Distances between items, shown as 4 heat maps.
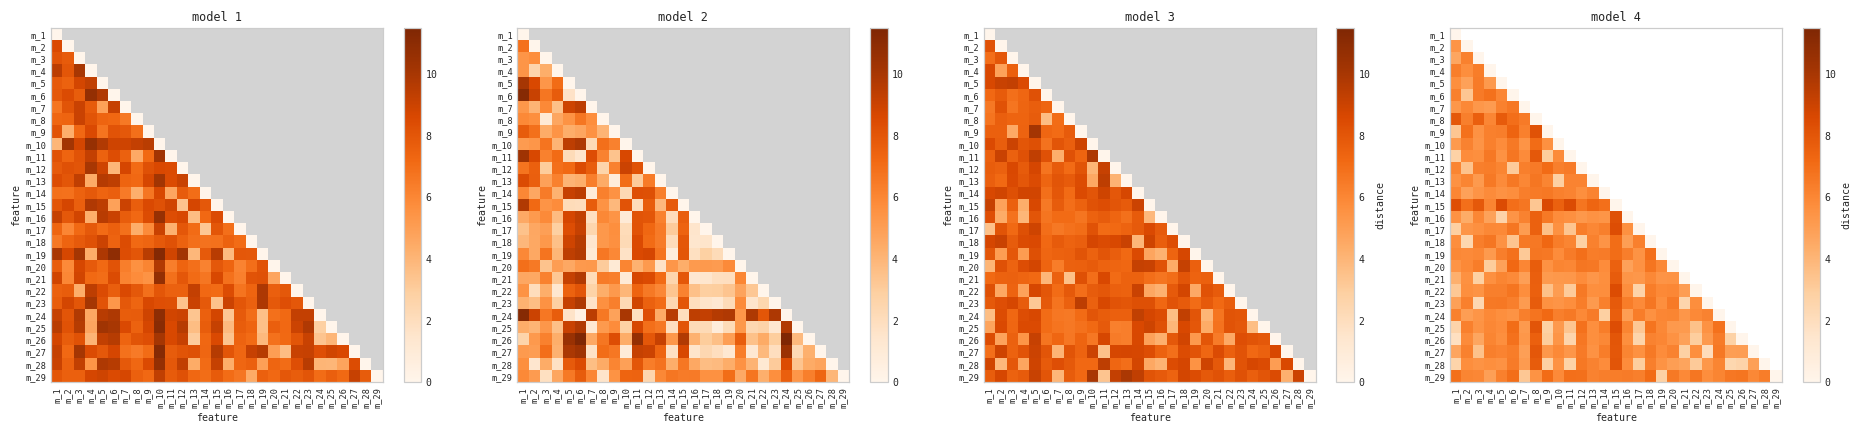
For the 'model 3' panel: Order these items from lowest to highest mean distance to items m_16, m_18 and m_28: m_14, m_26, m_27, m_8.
m_26, m_14, m_8, m_27
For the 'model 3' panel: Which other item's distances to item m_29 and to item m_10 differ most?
m_11
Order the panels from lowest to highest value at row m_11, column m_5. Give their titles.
model 2, model 4, model 1, model 3
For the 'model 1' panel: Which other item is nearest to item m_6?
m_12
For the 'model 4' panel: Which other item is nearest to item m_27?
m_23
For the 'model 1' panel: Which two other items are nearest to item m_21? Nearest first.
m_27, m_20
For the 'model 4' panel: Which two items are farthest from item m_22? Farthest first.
m_15, m_8
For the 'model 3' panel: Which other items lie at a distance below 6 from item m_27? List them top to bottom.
m_7, m_11, m_29
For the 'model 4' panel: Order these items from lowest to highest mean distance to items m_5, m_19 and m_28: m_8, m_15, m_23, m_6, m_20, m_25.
m_25, m_20, m_23, m_6, m_8, m_15
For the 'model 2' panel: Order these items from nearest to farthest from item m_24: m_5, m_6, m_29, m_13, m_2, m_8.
m_6, m_5, m_13, m_8, m_29, m_2
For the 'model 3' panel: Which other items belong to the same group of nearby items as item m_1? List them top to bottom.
m_17, m_20, m_24, m_25
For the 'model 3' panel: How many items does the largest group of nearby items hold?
8
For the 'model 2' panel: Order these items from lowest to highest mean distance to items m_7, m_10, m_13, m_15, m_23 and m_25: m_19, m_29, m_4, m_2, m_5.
m_19, m_4, m_2, m_29, m_5
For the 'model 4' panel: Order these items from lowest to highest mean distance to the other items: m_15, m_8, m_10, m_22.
m_22, m_10, m_8, m_15
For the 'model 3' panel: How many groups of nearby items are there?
8
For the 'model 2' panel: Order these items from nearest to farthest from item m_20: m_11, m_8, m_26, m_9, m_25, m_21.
m_9, m_8, m_11, m_25, m_21, m_26
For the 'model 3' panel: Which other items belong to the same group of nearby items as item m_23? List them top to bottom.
m_5
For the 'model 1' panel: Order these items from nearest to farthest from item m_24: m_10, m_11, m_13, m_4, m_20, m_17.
m_13, m_4, m_20, m_17, m_11, m_10
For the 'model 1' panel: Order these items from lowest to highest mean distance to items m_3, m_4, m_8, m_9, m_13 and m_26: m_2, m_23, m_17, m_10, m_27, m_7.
m_17, m_2, m_7, m_27, m_23, m_10
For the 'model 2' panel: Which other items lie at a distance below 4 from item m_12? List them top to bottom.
m_3, m_8, m_29
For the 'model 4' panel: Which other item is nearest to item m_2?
m_18
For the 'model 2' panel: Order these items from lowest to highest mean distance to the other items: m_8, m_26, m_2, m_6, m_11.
m_8, m_2, m_26, m_11, m_6
